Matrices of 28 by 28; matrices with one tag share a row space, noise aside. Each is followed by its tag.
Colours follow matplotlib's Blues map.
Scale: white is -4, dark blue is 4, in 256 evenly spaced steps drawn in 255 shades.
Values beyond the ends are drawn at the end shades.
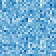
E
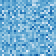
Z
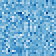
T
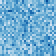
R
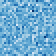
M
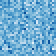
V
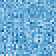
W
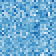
Z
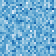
T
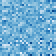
E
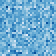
T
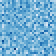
Z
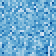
Z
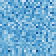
V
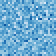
M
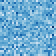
W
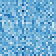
V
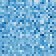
Z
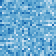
R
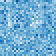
W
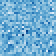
V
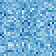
R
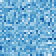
R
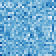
R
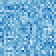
R
